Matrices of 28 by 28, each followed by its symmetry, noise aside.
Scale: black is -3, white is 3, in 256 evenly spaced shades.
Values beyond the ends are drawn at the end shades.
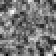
symmetric.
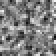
antisymmetric.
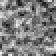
no symmetry.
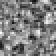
antisymmetric.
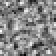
same after a half turn.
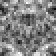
mirrored left to right.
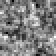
antisymmetric.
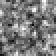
no symmetry.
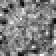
symmetric.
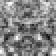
mirrored left to right.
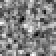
symmetric across the other diagonal.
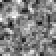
symmetric.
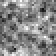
mirrored top to bottom.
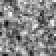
no symmetry.
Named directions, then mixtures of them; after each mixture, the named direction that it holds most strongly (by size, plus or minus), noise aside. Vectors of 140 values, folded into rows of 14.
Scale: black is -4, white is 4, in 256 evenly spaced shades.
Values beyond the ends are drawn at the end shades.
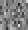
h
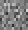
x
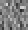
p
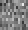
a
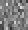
h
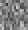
p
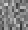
p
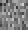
a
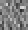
p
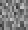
p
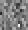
p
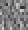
p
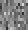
h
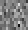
h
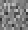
x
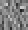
p
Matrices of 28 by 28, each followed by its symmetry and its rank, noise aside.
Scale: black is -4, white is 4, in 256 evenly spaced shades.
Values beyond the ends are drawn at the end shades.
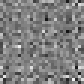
antisymmetric, rank four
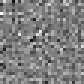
antisymmetric, rank eight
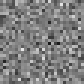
antisymmetric, rank eight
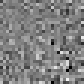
no symmetry, rank six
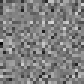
no symmetry, rank eight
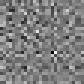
no symmetry, rank four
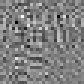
antisymmetric, rank four
